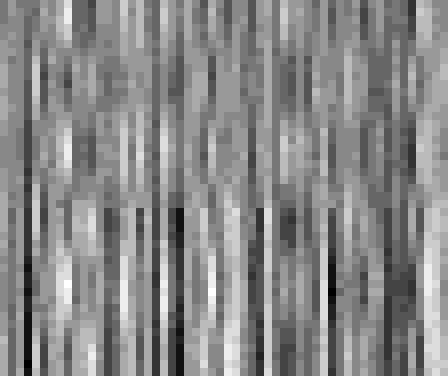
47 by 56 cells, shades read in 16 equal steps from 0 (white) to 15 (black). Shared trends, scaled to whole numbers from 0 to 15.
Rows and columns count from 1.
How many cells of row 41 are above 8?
16
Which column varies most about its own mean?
9
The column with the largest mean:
4
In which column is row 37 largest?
42
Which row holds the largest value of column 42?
37
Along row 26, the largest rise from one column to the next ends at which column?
6
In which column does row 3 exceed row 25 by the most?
29
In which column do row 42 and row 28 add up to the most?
23
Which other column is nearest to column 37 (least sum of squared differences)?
22
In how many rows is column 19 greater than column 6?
8
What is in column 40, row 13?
5
